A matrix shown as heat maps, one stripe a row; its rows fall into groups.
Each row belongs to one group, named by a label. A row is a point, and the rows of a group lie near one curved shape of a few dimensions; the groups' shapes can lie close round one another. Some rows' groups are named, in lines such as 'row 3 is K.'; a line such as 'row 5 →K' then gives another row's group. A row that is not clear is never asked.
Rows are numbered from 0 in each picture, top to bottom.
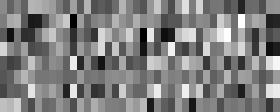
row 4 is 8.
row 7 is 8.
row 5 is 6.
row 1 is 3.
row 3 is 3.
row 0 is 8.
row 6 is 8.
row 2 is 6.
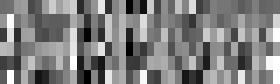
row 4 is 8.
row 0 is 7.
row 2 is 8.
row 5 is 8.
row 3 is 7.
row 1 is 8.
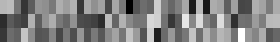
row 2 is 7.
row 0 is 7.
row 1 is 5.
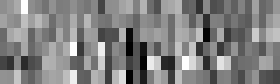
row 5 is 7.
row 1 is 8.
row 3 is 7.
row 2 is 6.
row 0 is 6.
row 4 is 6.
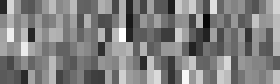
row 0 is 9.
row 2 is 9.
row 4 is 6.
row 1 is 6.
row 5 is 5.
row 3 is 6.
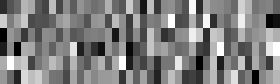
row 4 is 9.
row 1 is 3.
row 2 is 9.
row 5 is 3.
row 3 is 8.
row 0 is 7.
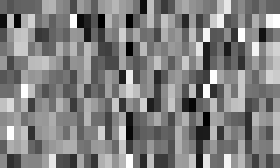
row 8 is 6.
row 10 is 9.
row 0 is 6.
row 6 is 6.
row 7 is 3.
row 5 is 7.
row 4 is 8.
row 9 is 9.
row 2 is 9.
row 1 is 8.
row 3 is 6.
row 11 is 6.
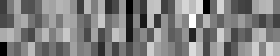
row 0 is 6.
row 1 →7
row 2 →7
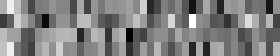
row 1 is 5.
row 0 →8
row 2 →7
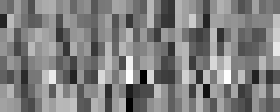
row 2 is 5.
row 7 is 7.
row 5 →6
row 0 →6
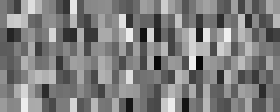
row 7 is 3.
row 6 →6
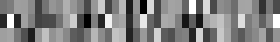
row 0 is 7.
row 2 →7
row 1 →8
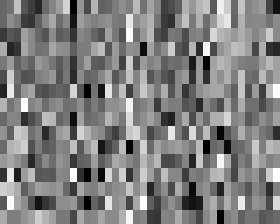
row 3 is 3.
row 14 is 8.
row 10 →6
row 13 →8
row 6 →8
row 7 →6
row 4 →7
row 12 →8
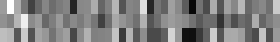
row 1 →6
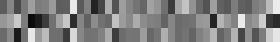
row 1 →3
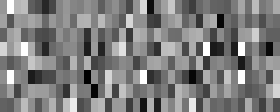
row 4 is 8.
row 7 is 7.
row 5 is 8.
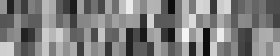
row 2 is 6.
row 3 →7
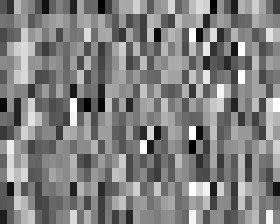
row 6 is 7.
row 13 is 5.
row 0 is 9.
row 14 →9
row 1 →6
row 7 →8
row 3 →9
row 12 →9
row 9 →7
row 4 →6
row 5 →9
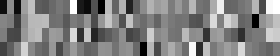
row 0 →8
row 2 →8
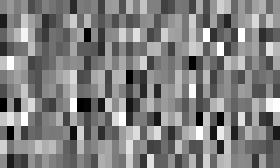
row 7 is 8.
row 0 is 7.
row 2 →9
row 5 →7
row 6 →7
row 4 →8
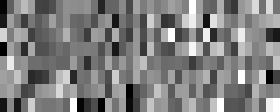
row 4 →8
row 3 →9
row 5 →3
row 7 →8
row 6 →7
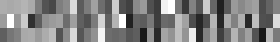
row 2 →7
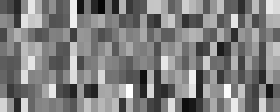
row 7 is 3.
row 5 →7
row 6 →6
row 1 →3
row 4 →3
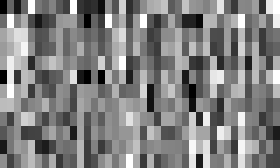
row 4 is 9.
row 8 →6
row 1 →8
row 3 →9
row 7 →8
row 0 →8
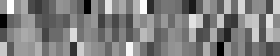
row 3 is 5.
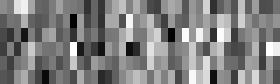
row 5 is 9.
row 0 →9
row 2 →5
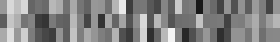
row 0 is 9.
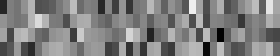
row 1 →8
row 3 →6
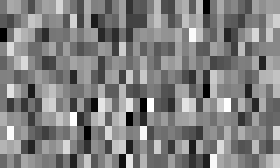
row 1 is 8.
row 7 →6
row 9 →8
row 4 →6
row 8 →7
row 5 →7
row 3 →9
